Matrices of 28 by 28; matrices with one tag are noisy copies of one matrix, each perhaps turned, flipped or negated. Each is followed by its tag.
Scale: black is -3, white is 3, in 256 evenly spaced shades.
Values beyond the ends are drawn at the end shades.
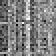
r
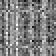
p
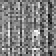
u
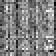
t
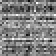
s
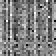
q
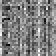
t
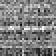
r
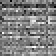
u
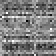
s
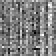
u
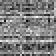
s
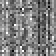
p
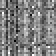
p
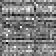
s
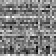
t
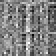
r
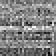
r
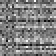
q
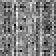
s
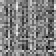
t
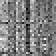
r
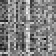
r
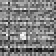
u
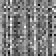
q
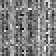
p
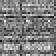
s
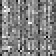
t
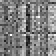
r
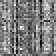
s
